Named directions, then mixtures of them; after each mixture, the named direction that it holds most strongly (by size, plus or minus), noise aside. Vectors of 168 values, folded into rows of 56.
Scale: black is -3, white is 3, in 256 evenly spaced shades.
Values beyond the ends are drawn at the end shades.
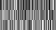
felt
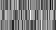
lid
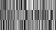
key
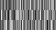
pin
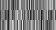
lid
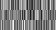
lid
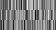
key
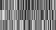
felt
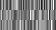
lid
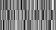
key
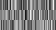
felt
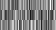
lid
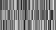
felt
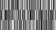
lid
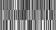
felt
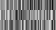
key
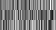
lid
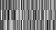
pin
